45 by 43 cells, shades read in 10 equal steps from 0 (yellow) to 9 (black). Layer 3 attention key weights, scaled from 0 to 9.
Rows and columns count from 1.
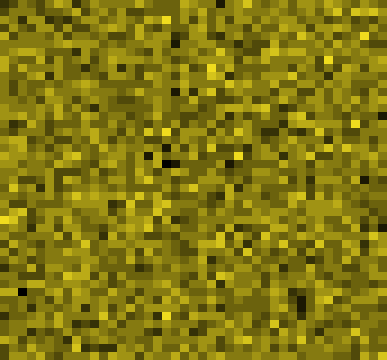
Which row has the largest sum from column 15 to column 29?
21
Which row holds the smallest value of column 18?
27
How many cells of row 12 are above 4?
13
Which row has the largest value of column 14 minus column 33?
26
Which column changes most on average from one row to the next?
25
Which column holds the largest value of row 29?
43
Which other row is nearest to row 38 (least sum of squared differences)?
40
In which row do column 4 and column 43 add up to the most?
29
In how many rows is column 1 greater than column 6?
19
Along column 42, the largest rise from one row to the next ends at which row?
3
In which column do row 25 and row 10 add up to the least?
33
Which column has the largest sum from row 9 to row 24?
20
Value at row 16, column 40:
0
